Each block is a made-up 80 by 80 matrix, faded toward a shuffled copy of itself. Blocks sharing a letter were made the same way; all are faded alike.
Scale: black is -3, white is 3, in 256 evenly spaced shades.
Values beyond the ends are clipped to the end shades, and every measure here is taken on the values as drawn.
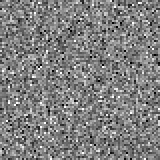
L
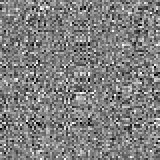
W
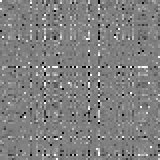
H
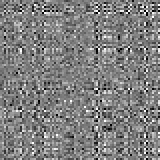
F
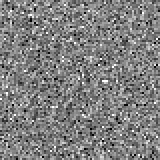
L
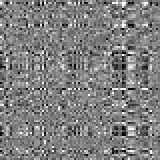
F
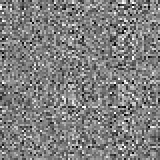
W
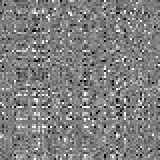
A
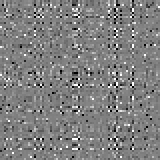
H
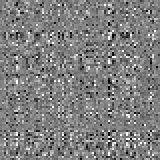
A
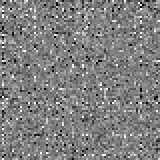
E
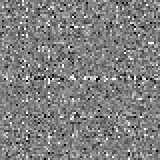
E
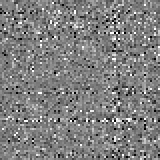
E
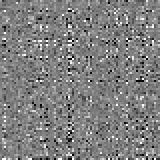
A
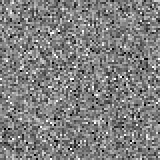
L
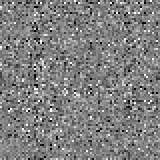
E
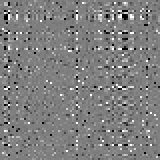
H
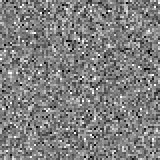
L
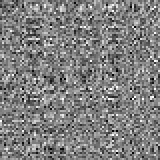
W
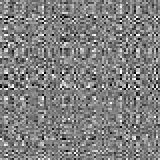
F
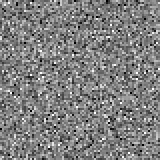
L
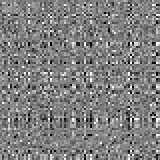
F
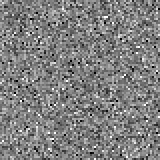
L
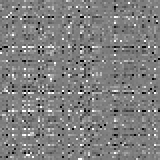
H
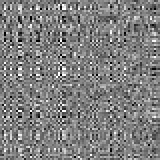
F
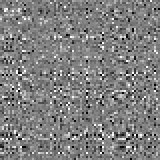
A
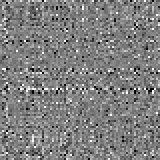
A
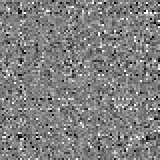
E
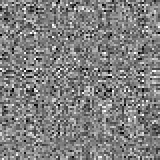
W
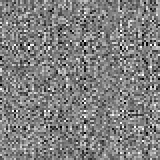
W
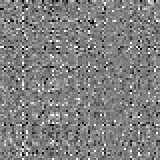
A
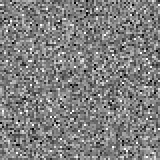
L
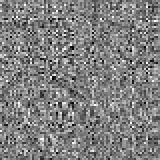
W
